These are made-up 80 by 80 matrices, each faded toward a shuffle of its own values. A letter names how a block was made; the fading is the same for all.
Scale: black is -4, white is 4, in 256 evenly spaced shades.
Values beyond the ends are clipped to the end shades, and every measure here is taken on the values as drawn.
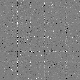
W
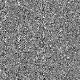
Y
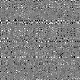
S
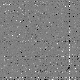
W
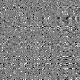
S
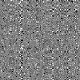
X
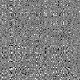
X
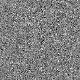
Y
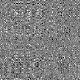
X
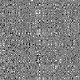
X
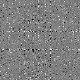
W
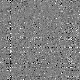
W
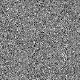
Y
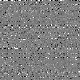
S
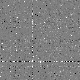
W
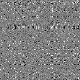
S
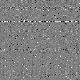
S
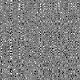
X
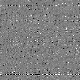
S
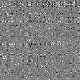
S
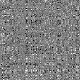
X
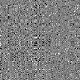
X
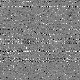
S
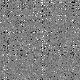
W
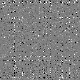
W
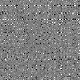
S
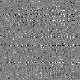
S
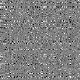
S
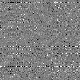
S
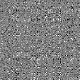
X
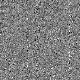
Y
